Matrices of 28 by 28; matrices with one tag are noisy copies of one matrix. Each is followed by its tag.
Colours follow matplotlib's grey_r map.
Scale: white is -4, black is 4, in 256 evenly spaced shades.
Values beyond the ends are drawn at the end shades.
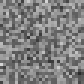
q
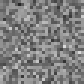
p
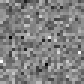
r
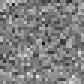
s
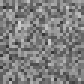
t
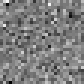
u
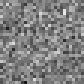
r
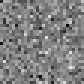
u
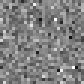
u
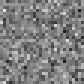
u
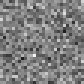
u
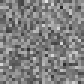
q
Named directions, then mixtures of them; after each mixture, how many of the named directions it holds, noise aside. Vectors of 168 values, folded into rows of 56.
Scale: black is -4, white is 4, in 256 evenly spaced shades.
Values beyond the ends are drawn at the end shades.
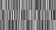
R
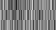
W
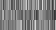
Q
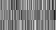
three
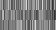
one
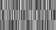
one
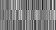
two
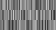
one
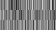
two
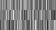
three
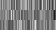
two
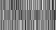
two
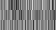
two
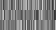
one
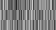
one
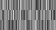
one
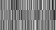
three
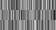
three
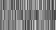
one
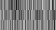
two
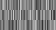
one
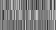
three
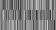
three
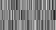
three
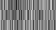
one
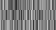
one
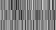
two
